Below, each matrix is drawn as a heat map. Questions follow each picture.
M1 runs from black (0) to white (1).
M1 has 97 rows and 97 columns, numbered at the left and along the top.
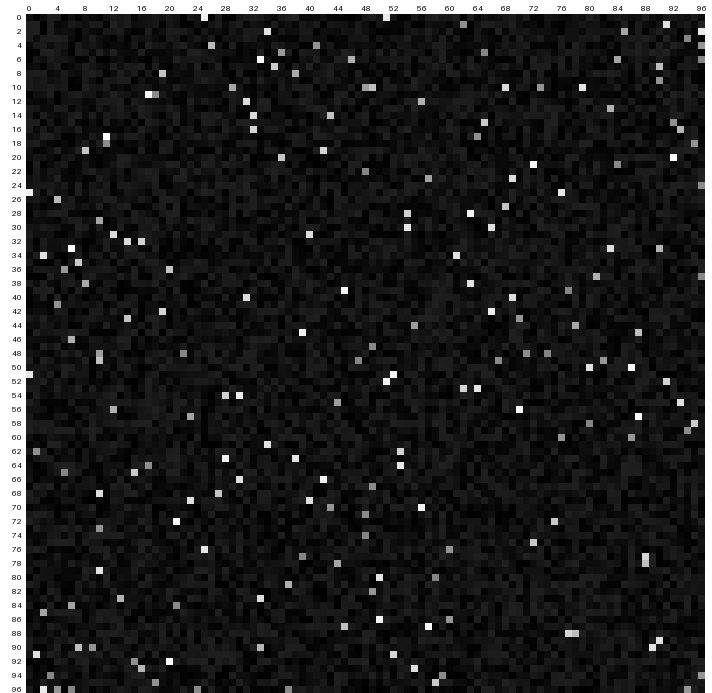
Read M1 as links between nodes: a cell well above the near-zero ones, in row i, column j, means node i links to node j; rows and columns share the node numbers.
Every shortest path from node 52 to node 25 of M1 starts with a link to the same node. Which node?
node 51
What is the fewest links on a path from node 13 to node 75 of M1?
7
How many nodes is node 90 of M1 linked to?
4
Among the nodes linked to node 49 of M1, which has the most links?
node 10
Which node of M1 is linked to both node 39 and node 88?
node 77
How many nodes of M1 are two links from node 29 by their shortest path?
5
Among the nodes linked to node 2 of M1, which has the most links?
node 96
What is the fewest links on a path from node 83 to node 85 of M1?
5
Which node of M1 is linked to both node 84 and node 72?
node 21
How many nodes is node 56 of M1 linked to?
2
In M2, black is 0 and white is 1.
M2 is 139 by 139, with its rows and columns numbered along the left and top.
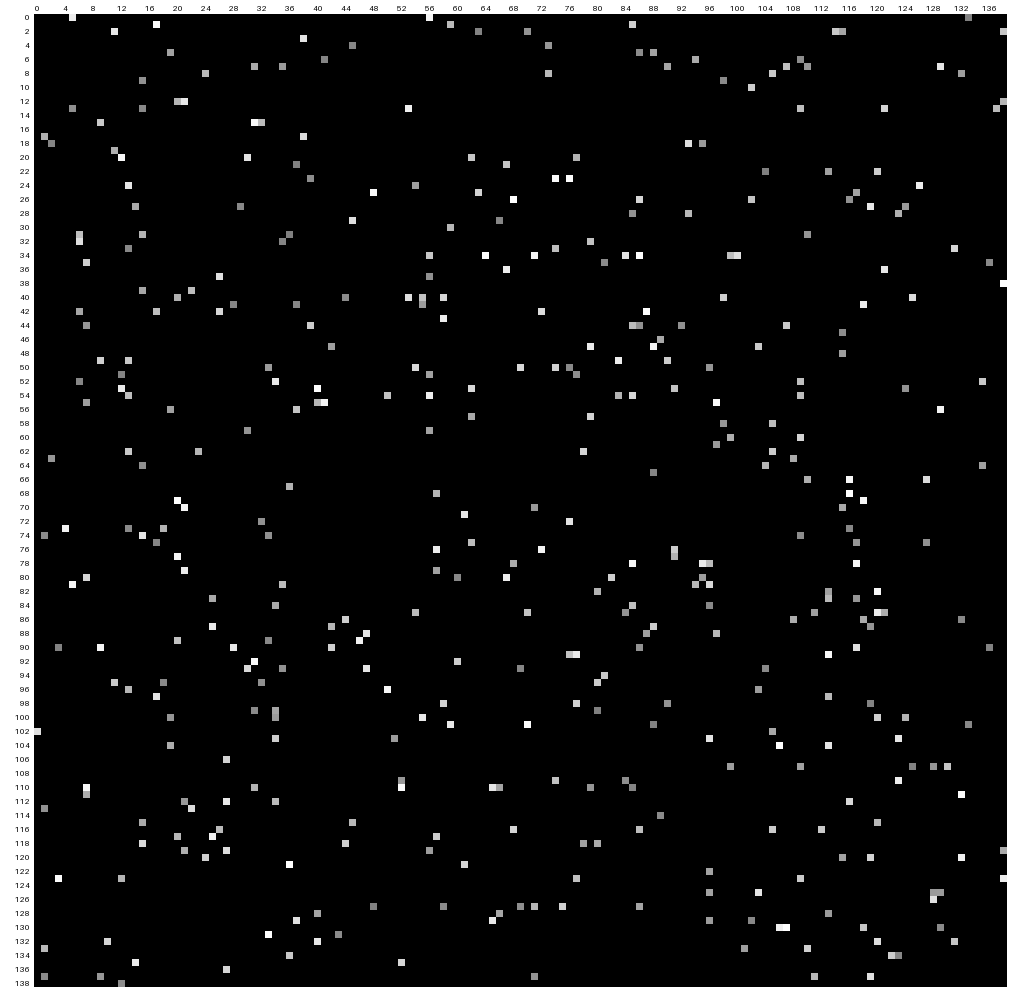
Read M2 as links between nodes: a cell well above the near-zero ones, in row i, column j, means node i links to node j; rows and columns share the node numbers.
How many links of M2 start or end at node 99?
6
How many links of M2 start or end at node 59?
5
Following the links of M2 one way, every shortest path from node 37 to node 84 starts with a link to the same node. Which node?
node 26
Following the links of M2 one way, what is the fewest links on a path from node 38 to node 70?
7
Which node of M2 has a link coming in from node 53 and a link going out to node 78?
node 62
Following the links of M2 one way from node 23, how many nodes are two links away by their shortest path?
8
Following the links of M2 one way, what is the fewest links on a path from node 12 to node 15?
4
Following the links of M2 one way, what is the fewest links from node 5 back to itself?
6
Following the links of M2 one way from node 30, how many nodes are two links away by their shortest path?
1
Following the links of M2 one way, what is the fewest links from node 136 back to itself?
7
